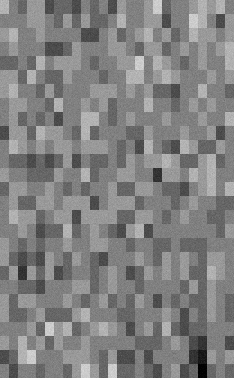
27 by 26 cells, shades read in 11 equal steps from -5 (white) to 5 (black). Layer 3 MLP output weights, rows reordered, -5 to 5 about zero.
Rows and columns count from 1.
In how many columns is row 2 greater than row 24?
8
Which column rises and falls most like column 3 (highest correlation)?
7
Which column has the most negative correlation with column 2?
20
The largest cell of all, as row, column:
27, 23
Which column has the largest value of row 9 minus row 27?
13
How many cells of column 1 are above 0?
5
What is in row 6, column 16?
-2
